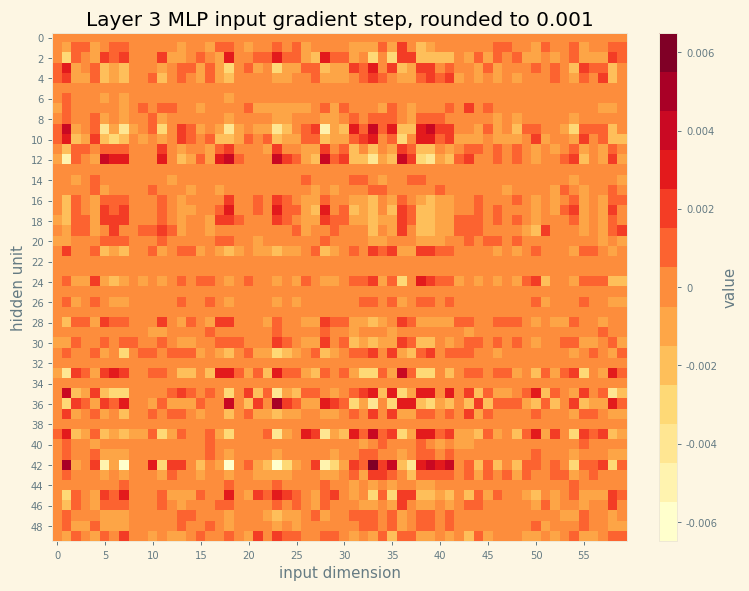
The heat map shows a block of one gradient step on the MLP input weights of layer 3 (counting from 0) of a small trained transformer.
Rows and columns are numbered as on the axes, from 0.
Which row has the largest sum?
12
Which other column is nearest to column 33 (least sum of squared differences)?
39
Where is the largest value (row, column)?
42, 33
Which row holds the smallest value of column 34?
35
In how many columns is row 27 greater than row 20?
10
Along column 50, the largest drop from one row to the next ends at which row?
36
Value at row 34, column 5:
0
